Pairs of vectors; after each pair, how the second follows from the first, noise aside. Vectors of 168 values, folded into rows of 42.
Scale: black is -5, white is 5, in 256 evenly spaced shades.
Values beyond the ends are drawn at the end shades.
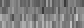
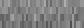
negated, shrunk.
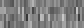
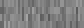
negated, shrunk.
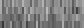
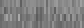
reversed, negated, shrunk.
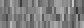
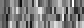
scaled up.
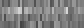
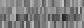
reversed, negated.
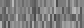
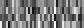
scaled up.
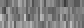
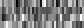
wrapped around, negated, scaled up.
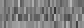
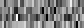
scaled up.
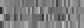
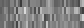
reversed, negated.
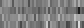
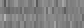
reversed, negated, shrunk.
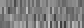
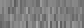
shrunk.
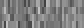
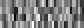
wrapped around, negated, scaled up.
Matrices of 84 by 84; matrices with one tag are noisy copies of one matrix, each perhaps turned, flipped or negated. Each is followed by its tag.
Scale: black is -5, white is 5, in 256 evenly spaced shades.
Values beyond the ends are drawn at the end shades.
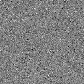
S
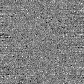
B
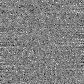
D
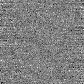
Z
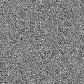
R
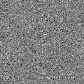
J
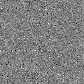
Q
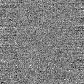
Z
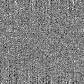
B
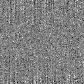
B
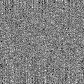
D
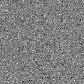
J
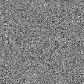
J
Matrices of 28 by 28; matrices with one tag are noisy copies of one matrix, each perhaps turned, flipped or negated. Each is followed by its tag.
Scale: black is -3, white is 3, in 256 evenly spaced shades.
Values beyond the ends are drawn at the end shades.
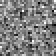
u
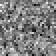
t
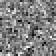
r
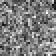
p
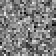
u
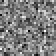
r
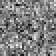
t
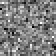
u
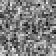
t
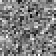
r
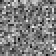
u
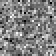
t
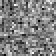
p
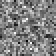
r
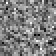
t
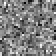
r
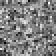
t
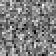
t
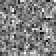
u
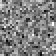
p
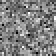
r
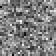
t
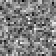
u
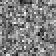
u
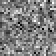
t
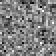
u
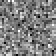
u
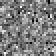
p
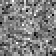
t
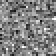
r
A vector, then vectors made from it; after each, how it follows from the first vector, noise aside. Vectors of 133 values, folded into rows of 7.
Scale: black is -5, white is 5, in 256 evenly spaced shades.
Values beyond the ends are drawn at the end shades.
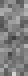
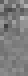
wrapped around, partly zeroed.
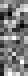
wrapped around, scaled up.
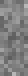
shrunk.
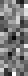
scaled up.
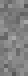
negated, shrunk.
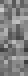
wrapped around.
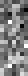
wrapped around, scaled up.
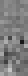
wrapped around, negated, partly zeroed.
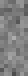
negated, shrunk.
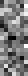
scaled up.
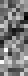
wrapped around, negated, scaled up.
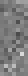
wrapped around, partly zeroed.
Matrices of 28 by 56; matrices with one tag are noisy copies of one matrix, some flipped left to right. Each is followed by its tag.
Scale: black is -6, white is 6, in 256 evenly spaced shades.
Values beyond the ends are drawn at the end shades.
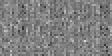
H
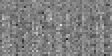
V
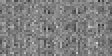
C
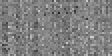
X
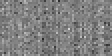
X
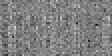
V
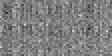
H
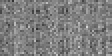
C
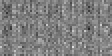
H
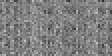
C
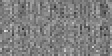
H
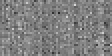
X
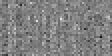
V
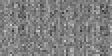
H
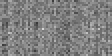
X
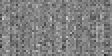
V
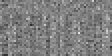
V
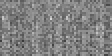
V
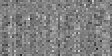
V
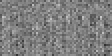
V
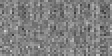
H
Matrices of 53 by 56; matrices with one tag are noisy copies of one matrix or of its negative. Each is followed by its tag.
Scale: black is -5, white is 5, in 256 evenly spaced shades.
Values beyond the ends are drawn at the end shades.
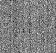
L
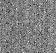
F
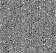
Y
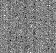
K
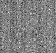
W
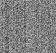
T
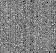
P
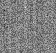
K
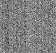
T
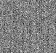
L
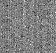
P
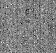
F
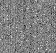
P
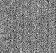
L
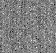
W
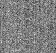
F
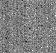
T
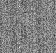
W
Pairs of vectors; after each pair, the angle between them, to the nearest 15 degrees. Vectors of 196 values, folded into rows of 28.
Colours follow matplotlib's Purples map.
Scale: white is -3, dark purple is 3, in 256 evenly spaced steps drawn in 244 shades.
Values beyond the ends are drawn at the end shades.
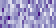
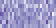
105 degrees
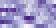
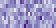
105 degrees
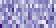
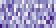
30 degrees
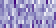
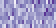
165 degrees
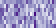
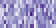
165 degrees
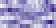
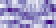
15 degrees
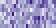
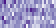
135 degrees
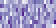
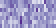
135 degrees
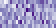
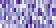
105 degrees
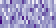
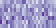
45 degrees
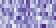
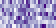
15 degrees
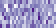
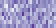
45 degrees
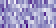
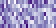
15 degrees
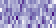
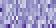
135 degrees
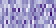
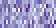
165 degrees
